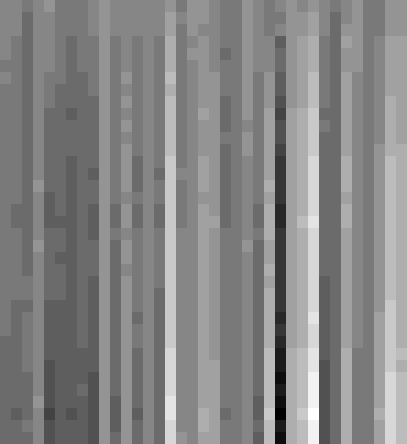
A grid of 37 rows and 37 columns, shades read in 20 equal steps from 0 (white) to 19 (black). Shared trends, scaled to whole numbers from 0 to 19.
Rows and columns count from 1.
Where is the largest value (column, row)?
26, 35
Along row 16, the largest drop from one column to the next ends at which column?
27
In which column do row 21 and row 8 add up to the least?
29
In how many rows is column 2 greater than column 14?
34
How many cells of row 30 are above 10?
14
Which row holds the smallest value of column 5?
1
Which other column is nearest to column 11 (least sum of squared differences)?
24
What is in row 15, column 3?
11
